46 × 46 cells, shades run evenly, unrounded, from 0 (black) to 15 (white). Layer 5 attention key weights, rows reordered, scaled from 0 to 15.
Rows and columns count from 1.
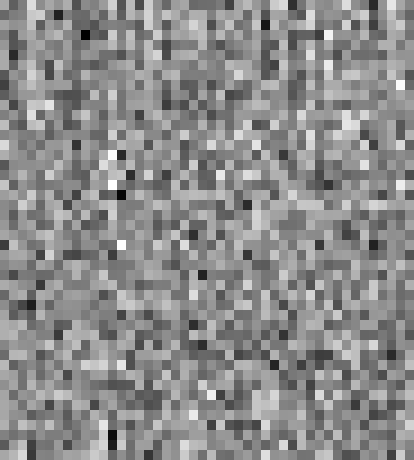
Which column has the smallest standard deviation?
20
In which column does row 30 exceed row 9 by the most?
22
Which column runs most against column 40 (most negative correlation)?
29
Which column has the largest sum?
35
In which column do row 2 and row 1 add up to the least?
42
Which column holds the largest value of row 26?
6
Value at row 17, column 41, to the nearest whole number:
13
